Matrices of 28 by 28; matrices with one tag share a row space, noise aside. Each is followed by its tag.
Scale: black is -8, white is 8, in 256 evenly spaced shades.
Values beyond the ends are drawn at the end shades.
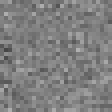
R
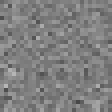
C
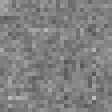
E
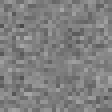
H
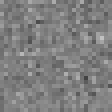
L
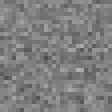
H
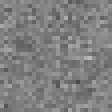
R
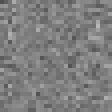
C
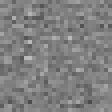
H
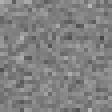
H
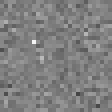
C
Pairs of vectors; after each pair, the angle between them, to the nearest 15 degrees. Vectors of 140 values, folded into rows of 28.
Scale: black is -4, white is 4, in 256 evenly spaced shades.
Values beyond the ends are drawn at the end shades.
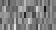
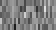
150 degrees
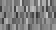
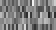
75 degrees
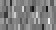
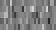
165 degrees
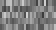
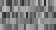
165 degrees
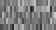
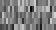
15 degrees
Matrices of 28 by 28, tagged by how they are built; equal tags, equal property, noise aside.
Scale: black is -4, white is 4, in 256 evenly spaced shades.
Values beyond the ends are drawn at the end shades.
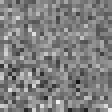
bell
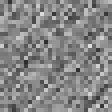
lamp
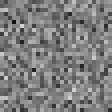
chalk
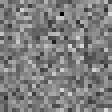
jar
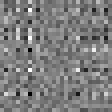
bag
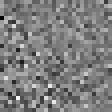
bell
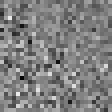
bell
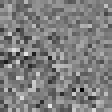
bell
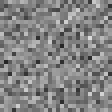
chalk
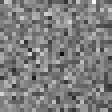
jar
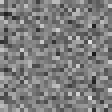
chalk
